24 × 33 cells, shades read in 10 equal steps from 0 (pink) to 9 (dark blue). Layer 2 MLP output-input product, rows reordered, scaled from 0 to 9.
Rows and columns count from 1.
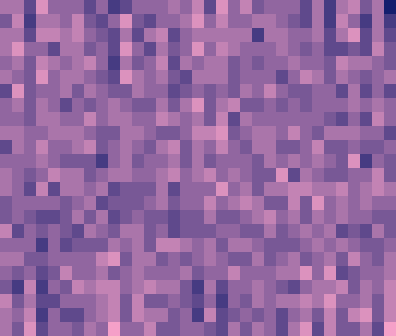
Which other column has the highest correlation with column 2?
17
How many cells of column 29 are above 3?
13
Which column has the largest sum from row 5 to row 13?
31
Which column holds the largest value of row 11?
1
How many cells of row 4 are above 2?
28
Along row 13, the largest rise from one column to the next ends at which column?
25
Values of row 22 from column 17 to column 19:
6 4 7
